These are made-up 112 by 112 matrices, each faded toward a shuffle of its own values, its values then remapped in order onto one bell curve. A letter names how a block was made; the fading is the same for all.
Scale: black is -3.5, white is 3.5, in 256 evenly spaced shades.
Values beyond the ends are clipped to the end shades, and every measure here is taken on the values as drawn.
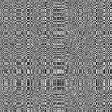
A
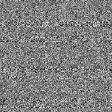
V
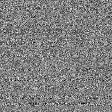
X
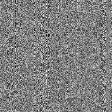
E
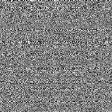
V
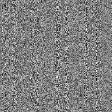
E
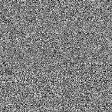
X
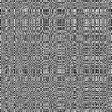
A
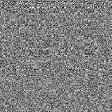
V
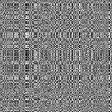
A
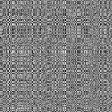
A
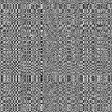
A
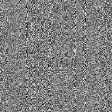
E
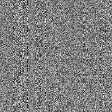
E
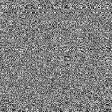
V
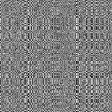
A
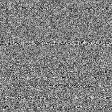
X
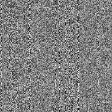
E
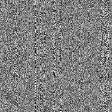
E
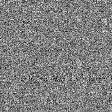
X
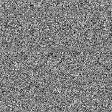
X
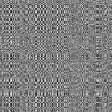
A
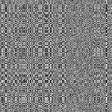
A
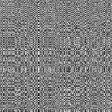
A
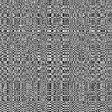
A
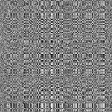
A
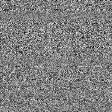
X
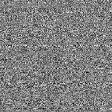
V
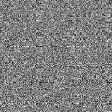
V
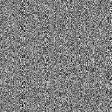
E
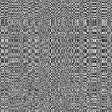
A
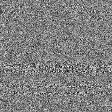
X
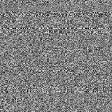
V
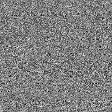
X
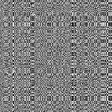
A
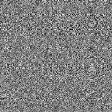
V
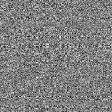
V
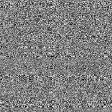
V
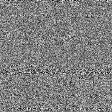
X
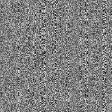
E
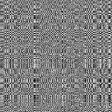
A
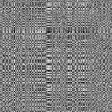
A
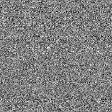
X
